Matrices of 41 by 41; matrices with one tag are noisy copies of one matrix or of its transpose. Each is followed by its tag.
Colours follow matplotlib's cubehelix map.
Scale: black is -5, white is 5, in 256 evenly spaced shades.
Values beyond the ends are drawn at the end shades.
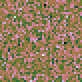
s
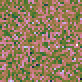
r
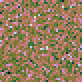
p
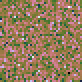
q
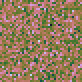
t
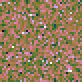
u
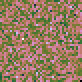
q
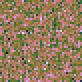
u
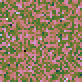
t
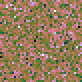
s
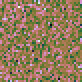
t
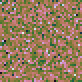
u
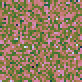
r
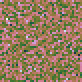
t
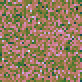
q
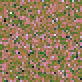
r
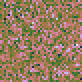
r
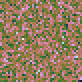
q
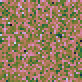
t
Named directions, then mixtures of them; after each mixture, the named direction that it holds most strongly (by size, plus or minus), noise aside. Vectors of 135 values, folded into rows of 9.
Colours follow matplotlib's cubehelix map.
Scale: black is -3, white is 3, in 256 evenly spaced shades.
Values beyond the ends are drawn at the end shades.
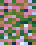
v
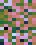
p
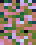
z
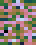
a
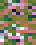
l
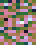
z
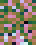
v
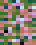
a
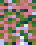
v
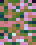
z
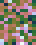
v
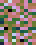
p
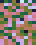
z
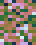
v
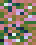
l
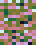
z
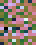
p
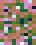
a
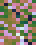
l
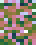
z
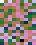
p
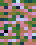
a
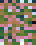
z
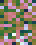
v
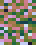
v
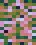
a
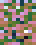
z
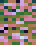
z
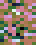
l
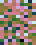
p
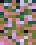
z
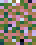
z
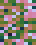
v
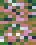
l
